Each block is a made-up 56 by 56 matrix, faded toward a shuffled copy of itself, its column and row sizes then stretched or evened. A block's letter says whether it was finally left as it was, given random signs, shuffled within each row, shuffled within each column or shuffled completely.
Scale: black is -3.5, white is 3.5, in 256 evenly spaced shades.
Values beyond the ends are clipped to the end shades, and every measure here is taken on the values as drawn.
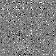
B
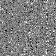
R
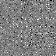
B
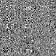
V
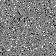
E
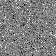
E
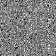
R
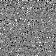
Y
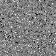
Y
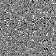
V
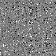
B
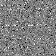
Y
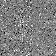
R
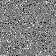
Y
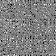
V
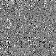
B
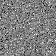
E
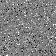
E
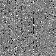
R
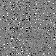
B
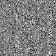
R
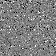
Y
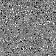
Y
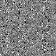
R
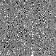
R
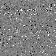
Y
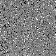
R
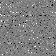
Y
